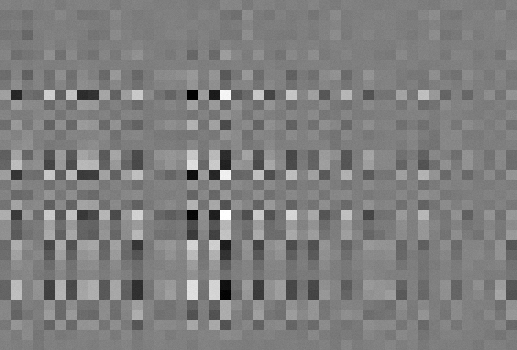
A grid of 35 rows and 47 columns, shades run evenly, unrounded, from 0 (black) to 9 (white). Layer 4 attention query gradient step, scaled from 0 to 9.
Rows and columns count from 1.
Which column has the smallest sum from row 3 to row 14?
3
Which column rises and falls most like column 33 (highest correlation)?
28
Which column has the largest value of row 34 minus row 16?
21
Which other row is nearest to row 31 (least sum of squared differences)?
6
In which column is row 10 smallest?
18
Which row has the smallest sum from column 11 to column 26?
22
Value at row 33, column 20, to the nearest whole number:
6
